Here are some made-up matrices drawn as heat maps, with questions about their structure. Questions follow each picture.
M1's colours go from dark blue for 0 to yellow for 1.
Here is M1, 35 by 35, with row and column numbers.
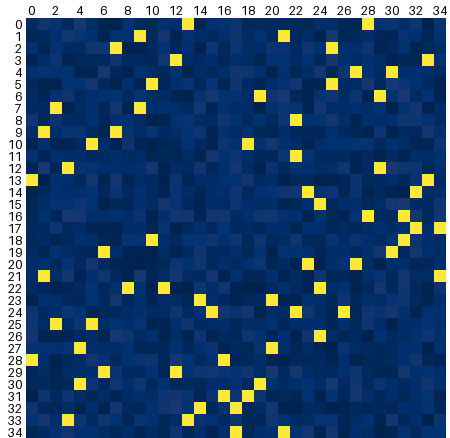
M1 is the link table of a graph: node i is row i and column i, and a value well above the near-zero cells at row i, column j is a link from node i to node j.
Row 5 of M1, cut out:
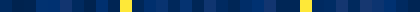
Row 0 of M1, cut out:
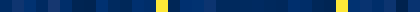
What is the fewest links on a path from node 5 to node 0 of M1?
6
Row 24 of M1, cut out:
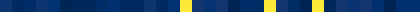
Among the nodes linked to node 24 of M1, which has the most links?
node 22
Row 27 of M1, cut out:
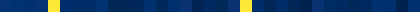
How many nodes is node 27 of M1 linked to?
2
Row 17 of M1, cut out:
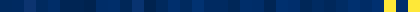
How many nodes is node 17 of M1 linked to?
2
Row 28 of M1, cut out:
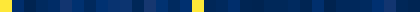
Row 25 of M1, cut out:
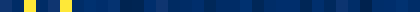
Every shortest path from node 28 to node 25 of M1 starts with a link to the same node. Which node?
node 16
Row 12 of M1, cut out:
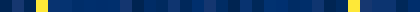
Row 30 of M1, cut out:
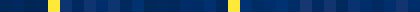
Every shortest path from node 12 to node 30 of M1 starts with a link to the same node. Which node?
node 29
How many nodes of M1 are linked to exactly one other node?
4
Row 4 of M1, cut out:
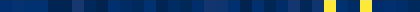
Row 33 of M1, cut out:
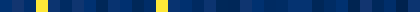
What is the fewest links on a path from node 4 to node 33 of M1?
7
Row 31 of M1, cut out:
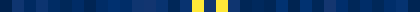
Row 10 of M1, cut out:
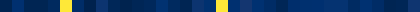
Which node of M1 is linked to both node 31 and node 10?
node 18
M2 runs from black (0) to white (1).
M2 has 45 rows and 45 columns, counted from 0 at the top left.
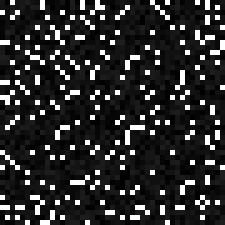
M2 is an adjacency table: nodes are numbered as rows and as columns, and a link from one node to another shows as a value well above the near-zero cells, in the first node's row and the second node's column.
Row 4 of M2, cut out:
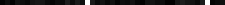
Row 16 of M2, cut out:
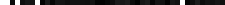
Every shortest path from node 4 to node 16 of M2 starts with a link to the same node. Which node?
node 41
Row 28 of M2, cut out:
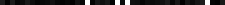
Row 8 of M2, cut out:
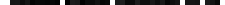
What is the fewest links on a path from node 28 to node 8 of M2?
3
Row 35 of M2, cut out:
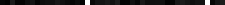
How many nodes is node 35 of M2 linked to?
2
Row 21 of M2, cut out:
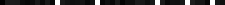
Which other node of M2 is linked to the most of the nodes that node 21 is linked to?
node 10
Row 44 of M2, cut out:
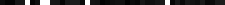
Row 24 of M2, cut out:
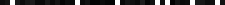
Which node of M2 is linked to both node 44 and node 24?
node 33
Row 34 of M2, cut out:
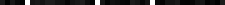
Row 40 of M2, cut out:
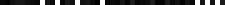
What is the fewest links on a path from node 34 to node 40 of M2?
4
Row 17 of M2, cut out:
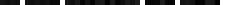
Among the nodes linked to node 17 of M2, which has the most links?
node 12
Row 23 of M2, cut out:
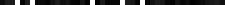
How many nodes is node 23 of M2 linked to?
5
